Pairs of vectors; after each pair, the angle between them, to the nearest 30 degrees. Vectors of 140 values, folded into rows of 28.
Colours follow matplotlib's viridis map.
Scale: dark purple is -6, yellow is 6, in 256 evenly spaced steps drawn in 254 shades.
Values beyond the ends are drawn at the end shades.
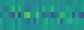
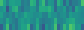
90 degrees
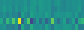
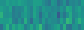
90 degrees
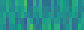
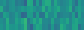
150 degrees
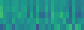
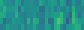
60 degrees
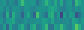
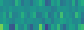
120 degrees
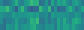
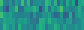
120 degrees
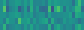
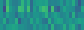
150 degrees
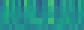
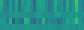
120 degrees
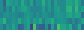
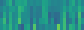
60 degrees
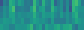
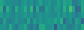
120 degrees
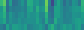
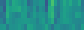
150 degrees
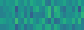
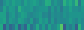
90 degrees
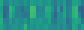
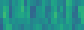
150 degrees
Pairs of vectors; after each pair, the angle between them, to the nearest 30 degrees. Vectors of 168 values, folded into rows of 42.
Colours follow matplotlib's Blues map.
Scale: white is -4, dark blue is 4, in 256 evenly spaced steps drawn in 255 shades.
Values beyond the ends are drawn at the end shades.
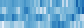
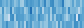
90 degrees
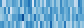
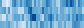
60 degrees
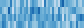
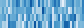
120 degrees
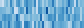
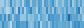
60 degrees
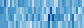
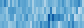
30 degrees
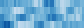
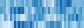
150 degrees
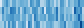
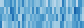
60 degrees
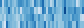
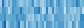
150 degrees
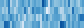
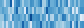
120 degrees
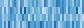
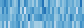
150 degrees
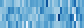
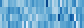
30 degrees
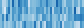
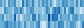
90 degrees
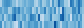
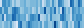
30 degrees
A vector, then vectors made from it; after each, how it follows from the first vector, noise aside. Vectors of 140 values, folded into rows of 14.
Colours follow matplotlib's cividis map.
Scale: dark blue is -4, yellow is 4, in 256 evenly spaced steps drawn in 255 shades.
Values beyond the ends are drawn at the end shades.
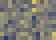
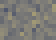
wrapped around, shrunk.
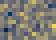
wrapped around.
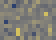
wrapped around, negated, partly zeroed.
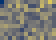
reversed, negated.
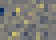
wrapped around, negated, partly zeroed.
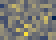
wrapped around.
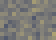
shrunk.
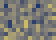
wrapped around.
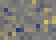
wrapped around, negated, partly zeroed.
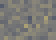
wrapped around, shrunk.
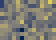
reversed, negated.
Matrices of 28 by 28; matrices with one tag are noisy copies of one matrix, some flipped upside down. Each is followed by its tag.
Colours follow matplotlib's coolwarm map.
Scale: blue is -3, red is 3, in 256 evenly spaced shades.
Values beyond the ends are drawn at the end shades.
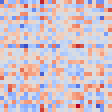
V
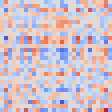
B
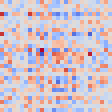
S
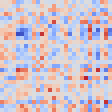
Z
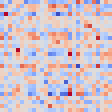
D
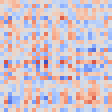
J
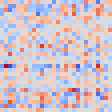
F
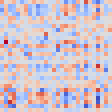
F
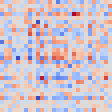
S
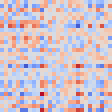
V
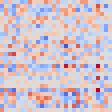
F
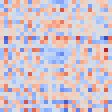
B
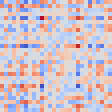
V
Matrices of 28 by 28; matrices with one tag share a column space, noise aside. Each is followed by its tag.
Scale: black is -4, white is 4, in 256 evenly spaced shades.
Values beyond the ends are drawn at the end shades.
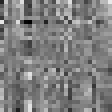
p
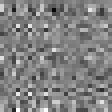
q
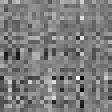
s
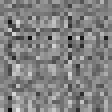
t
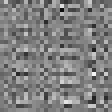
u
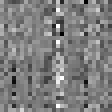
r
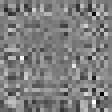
q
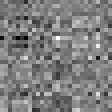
t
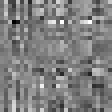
p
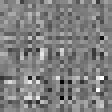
s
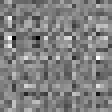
t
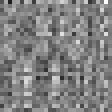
r
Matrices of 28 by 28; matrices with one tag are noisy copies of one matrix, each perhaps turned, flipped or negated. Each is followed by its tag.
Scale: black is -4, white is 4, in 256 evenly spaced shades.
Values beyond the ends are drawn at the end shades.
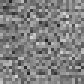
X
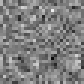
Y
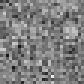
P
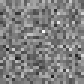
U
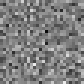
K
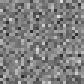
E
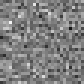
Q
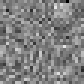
Y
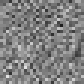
U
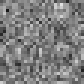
Y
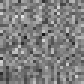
X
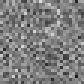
U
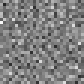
E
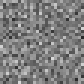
E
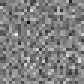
K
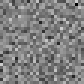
E
